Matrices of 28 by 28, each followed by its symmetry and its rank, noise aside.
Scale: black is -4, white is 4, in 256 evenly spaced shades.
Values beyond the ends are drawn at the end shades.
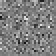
no symmetry, rank six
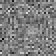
no symmetry, rank five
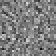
no symmetry, rank five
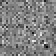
symmetric, rank six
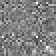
symmetric, rank five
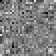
symmetric, rank six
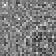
symmetric, rank five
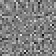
symmetric, rank six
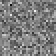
no symmetry, rank seven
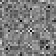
symmetric, rank five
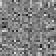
no symmetry, rank six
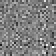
antisymmetric, rank six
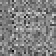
no symmetry, rank six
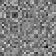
symmetric, rank five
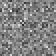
symmetric, rank five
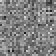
no symmetry, rank seven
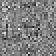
no symmetry, rank six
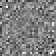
symmetric, rank five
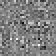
no symmetry, rank six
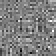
antisymmetric, rank six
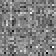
antisymmetric, rank six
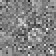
symmetric, rank six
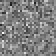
no symmetry, rank seven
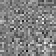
no symmetry, rank six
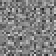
antisymmetric, rank six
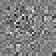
symmetric, rank six
